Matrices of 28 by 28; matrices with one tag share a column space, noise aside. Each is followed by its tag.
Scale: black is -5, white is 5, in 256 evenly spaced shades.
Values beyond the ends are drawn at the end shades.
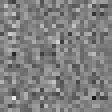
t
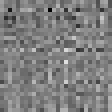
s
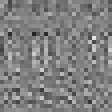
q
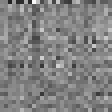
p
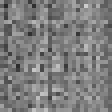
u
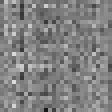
u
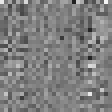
p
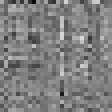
p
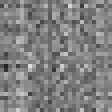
u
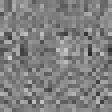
q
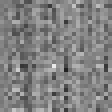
u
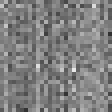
u
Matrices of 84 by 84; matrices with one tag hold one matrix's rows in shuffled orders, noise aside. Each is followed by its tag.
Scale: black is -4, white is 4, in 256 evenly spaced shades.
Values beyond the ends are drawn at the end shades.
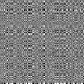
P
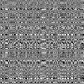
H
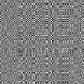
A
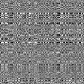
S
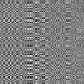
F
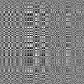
F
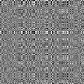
A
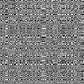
H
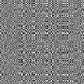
A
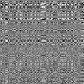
H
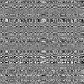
H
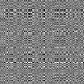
P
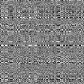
S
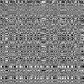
H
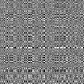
P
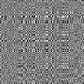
A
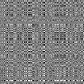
P
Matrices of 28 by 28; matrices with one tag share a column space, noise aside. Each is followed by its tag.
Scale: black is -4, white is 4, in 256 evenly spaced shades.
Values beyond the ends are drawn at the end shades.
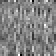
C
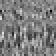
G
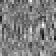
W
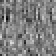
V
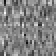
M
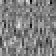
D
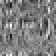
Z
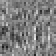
G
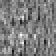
V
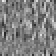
Z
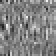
W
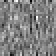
W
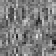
V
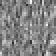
M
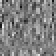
Z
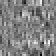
M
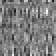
C
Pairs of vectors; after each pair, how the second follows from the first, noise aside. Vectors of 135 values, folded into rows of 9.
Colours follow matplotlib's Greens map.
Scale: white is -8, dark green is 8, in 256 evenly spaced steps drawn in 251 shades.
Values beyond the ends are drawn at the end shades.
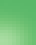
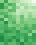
reversed, scaled up.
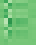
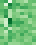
scaled up.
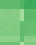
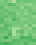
reversed, partly zeroed.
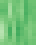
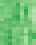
reversed.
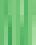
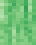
reversed.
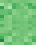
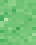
wrapped around, partly zeroed.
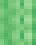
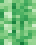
wrapped around, scaled up.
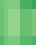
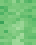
wrapped around, partly zeroed.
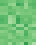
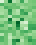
reversed, scaled up.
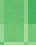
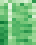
reversed, scaled up.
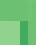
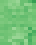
wrapped around, partly zeroed.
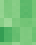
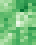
wrapped around, negated, scaled up.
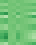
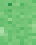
wrapped around, partly zeroed.
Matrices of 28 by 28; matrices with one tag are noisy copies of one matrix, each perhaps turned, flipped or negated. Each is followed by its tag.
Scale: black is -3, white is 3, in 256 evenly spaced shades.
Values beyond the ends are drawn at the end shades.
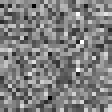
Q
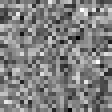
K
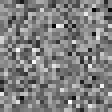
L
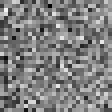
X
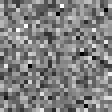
X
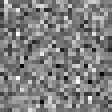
L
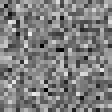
L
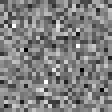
X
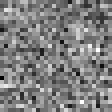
K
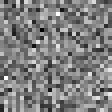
Q
